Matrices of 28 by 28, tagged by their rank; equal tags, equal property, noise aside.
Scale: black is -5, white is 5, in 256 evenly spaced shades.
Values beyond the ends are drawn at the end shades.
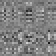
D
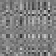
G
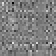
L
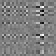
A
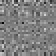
D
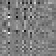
D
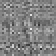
L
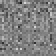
L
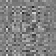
D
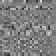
L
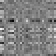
G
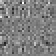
L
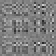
G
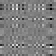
A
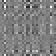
G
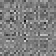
D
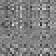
D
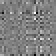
G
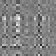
G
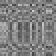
G
